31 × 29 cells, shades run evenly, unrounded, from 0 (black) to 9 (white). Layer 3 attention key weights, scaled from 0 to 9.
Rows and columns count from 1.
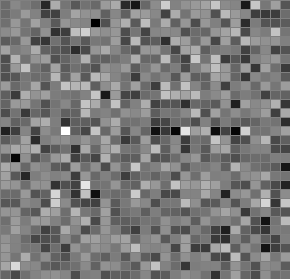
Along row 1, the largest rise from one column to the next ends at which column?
26
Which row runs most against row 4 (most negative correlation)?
23
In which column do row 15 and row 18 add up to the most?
7
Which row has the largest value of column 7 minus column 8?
15
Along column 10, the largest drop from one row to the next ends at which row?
3
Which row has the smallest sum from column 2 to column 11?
5
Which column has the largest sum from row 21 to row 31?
9
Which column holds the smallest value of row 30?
19
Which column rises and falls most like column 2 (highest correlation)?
16
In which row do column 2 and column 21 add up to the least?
18
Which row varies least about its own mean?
31
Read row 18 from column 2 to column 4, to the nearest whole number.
0 5 3
